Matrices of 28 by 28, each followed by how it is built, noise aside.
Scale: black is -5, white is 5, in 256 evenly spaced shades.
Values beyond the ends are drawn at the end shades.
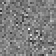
block diagonal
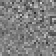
upper triangular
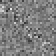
block diagonal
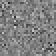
block diagonal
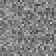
repeating rows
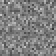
repeating rows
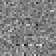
uneven rows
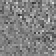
upper triangular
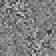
block diagonal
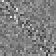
banded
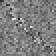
banded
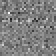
uneven rows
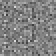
repeating rows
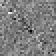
banded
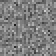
repeating rows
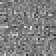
uneven rows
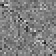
banded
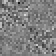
block diagonal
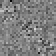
block diagonal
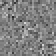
block diagonal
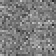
repeating rows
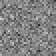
repeating rows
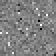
sparse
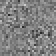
block diagonal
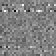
uneven rows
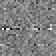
uneven rows
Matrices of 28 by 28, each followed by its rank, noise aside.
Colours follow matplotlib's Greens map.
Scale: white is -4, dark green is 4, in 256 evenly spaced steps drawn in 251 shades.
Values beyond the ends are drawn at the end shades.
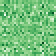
five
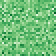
six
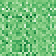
three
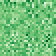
five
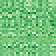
four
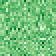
four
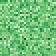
six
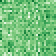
four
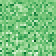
five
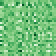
three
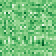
five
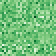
five
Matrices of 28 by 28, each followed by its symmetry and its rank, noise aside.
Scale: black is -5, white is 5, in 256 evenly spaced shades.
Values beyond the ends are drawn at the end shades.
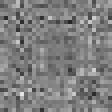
no symmetry, rank three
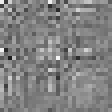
symmetric, rank three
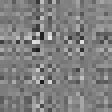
antisymmetric, rank two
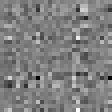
antisymmetric, rank four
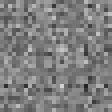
no symmetry, rank four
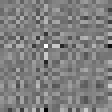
symmetric, rank two
